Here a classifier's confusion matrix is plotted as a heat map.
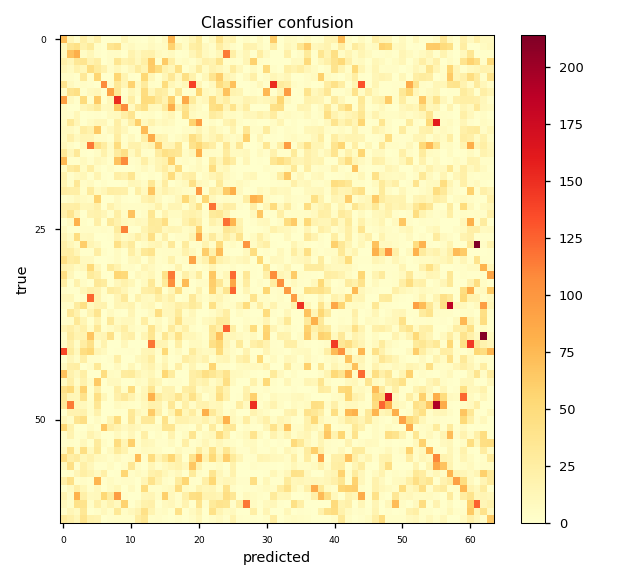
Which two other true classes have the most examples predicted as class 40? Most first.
35, 41
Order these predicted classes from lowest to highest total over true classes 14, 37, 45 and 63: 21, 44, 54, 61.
44, 61, 21, 54
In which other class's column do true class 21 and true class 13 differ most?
28
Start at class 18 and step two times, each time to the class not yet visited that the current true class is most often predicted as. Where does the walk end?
25
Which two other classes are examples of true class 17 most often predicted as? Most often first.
43, 22
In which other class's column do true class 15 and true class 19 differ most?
20
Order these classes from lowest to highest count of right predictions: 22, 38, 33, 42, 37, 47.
38, 47, 42, 37, 33, 22
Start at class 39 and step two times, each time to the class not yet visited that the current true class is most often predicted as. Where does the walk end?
60
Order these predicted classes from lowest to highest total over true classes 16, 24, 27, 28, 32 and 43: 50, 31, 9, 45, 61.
45, 31, 50, 9, 61
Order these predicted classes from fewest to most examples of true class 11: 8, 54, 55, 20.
8, 54, 20, 55
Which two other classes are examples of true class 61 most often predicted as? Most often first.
27, 49
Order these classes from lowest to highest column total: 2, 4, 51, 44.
51, 4, 2, 44
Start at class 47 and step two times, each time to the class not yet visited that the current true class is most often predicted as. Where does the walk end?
55
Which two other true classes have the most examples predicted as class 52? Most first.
35, 28
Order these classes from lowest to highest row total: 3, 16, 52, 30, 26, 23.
30, 26, 23, 52, 16, 3
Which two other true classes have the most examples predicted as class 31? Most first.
6, 0
